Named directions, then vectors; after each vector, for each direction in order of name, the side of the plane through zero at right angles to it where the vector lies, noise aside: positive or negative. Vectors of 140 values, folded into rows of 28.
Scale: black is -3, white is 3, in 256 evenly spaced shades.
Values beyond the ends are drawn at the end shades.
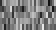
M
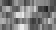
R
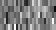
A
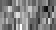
negative, positive, positive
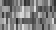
positive, negative, positive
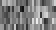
positive, positive, negative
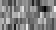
negative, negative, positive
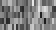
positive, positive, negative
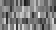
positive, negative, positive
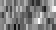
negative, negative, negative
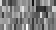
negative, negative, positive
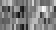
positive, positive, negative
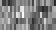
negative, negative, positive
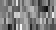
negative, positive, positive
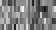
negative, negative, positive
